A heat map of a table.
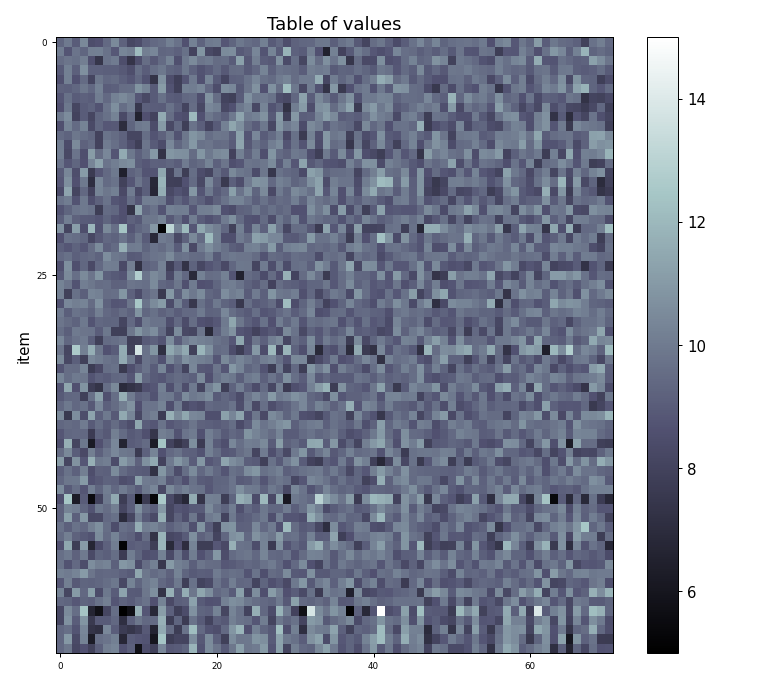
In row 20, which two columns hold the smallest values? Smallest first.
13, 46
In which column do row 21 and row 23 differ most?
41
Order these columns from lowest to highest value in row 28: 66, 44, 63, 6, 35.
35, 6, 44, 66, 63
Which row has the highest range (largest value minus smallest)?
61
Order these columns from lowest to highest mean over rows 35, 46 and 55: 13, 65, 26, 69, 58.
65, 58, 26, 69, 13
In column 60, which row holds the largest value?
33
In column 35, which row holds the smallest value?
37
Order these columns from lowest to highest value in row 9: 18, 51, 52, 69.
52, 18, 69, 51
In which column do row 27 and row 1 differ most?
10
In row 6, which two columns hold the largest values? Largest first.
50, 31
